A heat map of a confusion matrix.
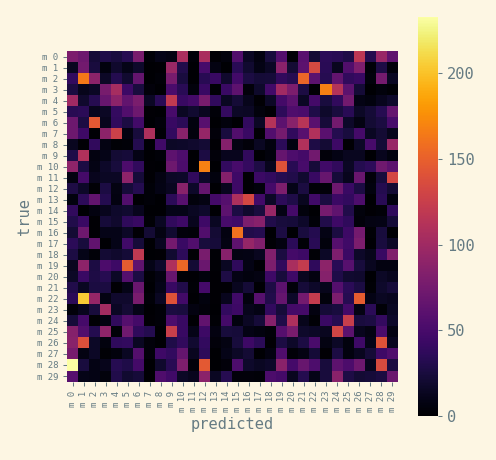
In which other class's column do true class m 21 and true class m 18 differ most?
m 14
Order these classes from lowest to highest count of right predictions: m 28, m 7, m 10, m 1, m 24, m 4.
m 24, m 10, m 1, m 4, m 7, m 28
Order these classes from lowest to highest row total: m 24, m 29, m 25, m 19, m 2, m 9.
m 9, m 29, m 24, m 25, m 2, m 19
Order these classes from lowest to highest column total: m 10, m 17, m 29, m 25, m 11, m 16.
m 11, m 17, m 16, m 29, m 25, m 10
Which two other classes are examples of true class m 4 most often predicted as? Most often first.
m 9, m 0
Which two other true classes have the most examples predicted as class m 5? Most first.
m 19, m 11
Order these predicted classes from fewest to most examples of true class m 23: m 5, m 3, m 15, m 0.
m 0, m 5, m 15, m 3
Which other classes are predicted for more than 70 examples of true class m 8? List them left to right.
m 14, m 21, m 29
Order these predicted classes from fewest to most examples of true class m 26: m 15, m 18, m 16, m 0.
m 18, m 15, m 16, m 0
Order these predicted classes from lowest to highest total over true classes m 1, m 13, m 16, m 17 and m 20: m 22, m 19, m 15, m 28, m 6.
m 6, m 28, m 19, m 22, m 15
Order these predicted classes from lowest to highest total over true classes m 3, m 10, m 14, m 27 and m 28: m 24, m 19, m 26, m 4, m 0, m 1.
m 1, m 26, m 4, m 24, m 19, m 0
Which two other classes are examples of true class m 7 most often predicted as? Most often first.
m 4, m 22
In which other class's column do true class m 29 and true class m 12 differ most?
m 10
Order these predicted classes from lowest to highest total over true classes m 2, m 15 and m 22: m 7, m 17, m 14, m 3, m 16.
m 7, m 3, m 14, m 16, m 17
